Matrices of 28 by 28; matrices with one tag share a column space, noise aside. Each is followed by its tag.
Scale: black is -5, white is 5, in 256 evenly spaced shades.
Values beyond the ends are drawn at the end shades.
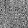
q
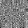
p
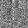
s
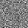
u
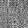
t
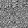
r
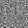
r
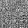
p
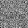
u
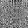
t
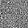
u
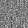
q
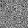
r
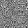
r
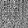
s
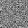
r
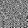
u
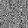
p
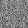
q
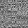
r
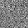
r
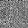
s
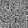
p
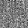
s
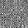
q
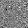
r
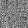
q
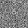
u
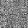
q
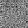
r
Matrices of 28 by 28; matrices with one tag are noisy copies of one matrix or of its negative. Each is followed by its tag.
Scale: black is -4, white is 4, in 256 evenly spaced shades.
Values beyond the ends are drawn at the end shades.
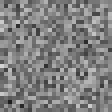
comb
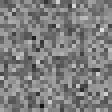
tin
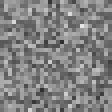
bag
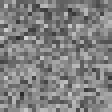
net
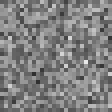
comb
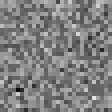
tin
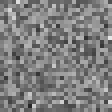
comb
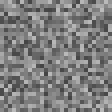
tin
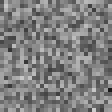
bag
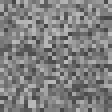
net
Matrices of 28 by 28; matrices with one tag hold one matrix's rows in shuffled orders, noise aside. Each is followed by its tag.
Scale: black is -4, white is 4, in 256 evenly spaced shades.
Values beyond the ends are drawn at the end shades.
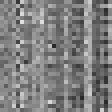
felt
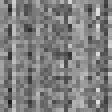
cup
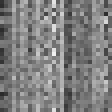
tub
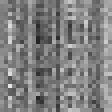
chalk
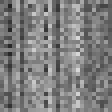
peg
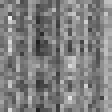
chalk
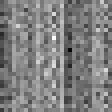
tub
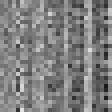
felt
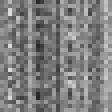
chalk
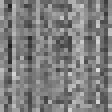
cup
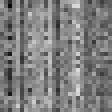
peg
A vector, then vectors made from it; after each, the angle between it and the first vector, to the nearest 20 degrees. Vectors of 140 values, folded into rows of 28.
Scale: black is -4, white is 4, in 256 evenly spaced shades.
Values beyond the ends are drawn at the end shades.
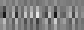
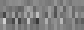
40 degrees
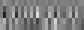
20 degrees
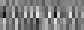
20 degrees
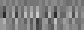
20 degrees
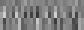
140 degrees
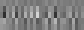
20 degrees
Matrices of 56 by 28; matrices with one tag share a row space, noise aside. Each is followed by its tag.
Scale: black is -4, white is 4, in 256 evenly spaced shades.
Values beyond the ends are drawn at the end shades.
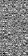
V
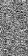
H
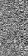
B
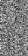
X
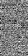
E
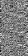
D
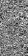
B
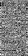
E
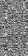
V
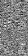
H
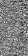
B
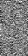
X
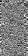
D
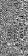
B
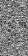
H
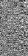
B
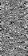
D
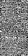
E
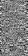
D
